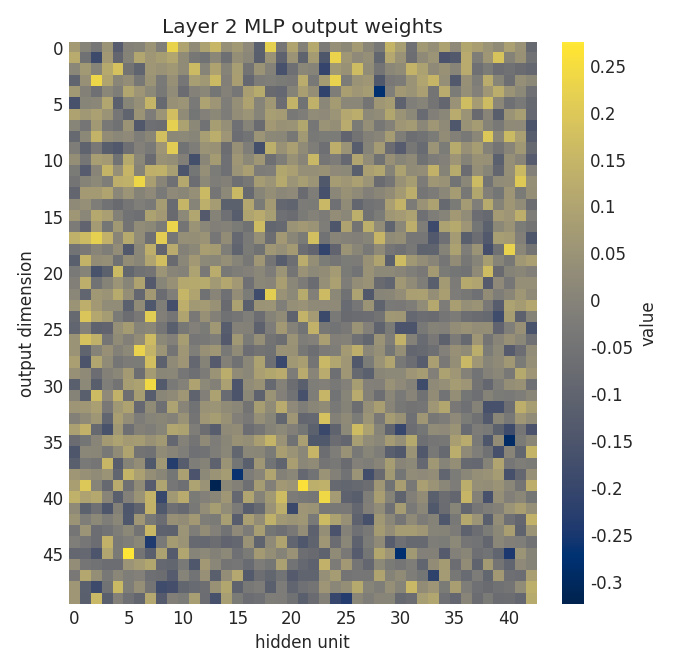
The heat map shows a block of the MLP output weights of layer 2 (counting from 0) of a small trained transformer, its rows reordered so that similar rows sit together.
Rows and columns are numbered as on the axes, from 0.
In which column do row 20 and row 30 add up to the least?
2
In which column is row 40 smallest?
8
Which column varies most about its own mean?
23
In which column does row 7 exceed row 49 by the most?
25
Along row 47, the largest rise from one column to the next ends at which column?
34
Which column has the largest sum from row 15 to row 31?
7
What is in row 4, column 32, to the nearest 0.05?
0.1
